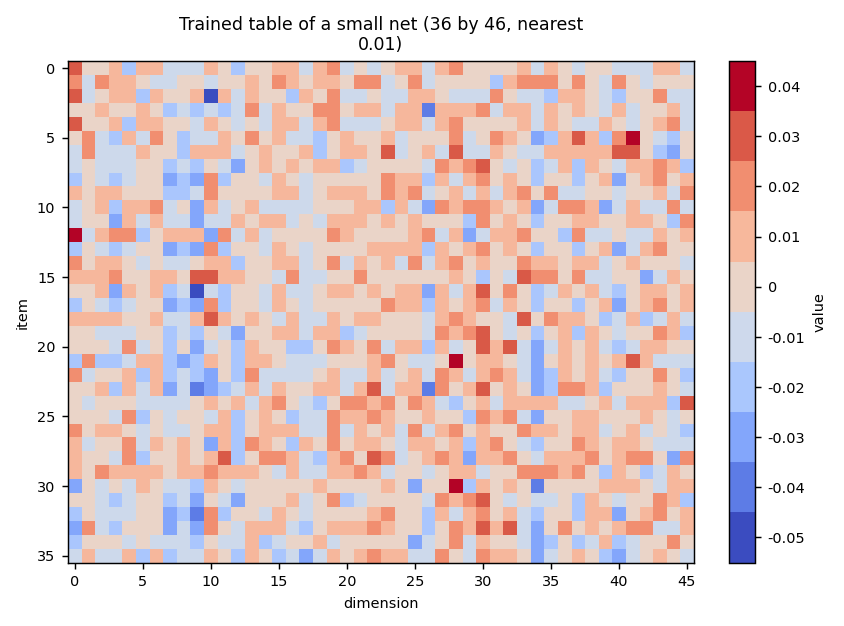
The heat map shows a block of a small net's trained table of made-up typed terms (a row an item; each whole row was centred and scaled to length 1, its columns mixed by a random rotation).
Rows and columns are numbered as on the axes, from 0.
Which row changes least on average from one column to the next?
29
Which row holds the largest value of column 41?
5
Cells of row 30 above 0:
12
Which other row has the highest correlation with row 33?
21
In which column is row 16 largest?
30
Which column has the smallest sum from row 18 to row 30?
34
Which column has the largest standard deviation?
10
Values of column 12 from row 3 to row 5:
-0.01 -0.01 0
